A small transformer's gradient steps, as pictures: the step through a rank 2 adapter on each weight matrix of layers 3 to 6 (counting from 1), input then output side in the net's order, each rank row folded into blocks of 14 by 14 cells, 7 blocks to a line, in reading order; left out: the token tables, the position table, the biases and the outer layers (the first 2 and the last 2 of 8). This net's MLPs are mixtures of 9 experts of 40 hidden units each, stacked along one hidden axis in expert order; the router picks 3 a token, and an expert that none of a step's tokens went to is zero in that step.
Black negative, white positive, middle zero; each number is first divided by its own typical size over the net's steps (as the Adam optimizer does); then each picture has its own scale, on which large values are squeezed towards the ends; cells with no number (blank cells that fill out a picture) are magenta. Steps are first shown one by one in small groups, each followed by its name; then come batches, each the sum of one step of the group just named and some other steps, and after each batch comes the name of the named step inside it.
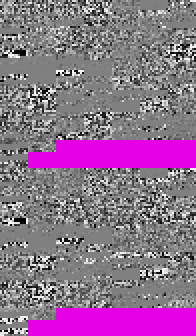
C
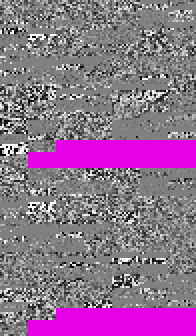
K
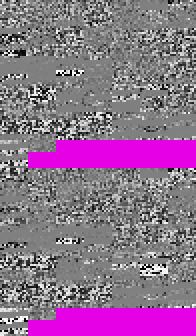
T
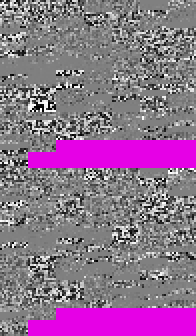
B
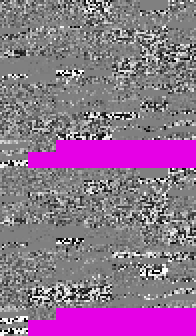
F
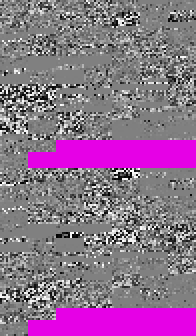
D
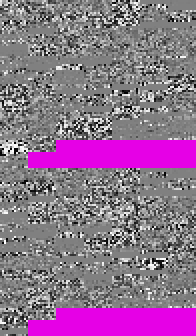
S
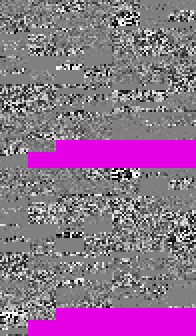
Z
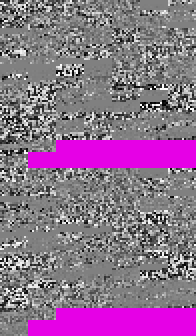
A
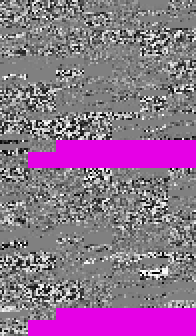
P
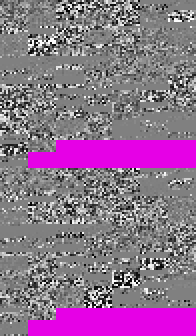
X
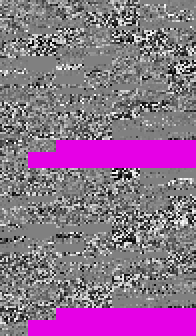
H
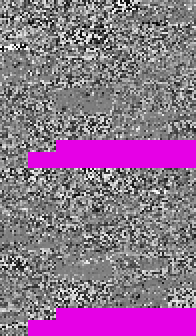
P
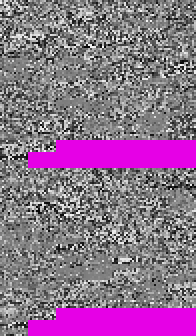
K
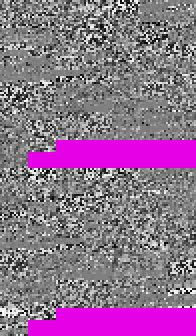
Z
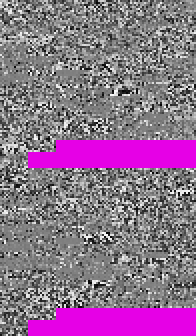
S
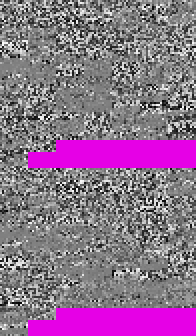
A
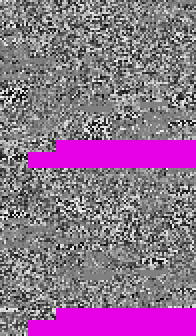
S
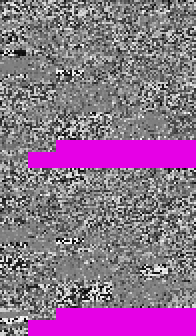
T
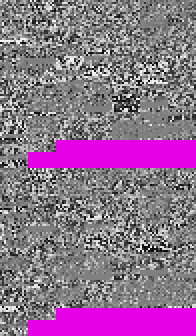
S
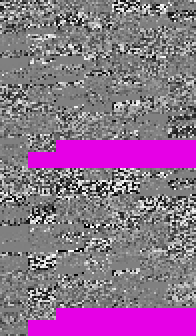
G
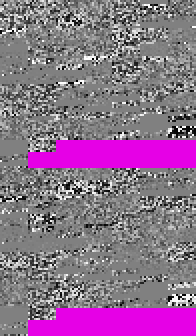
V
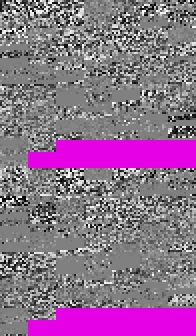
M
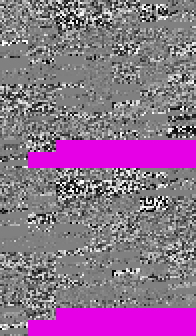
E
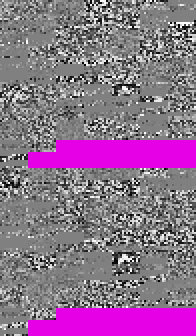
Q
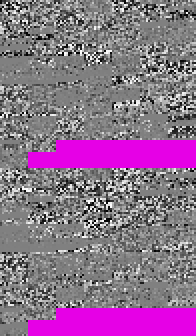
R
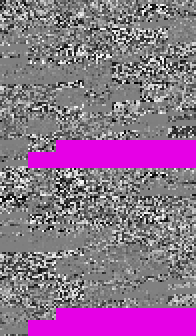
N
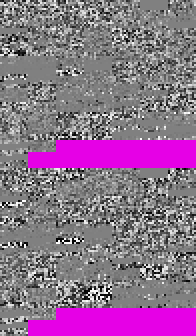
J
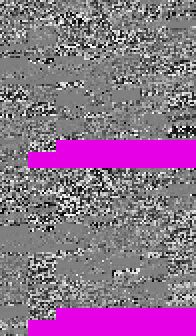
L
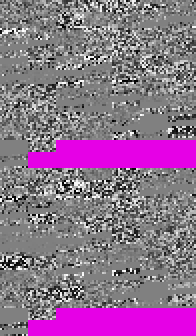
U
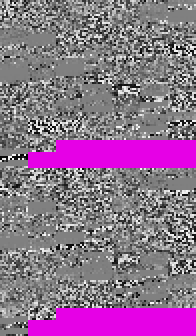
Q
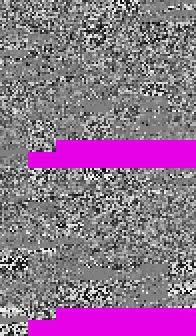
Q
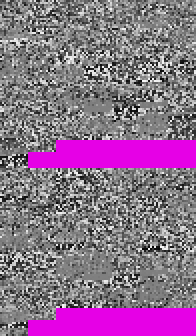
N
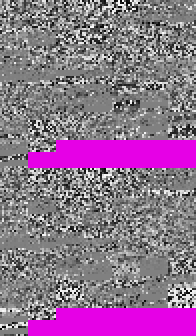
V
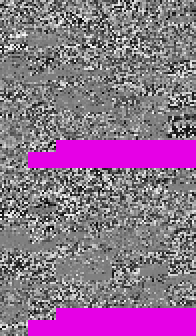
L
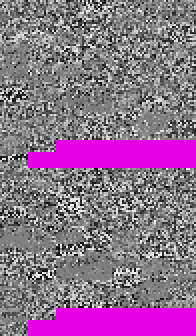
L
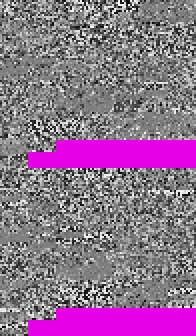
J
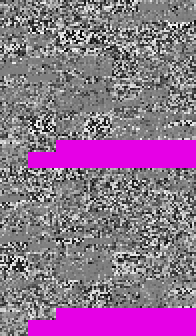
J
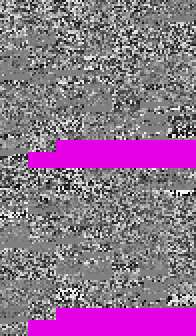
V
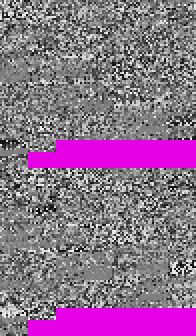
G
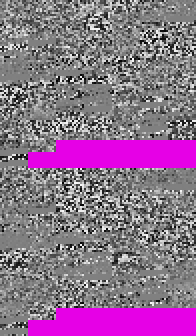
U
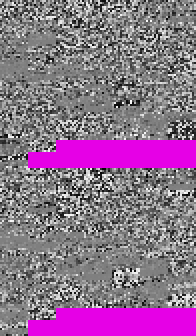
L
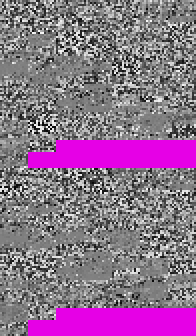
L
